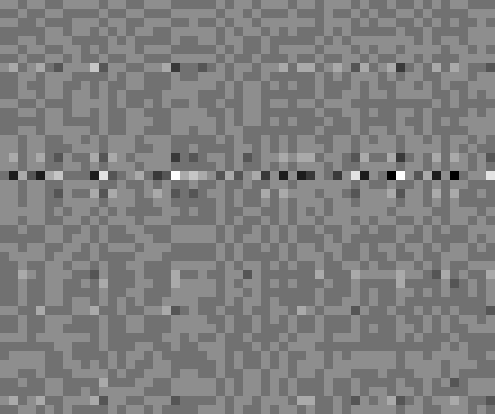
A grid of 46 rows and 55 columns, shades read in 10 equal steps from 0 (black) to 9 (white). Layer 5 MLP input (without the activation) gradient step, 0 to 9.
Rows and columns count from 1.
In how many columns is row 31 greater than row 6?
15
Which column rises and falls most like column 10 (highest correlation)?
28
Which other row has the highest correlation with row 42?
12
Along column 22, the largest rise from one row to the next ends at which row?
20
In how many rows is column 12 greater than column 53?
9
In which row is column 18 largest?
22
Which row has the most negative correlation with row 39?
17
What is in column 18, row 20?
2
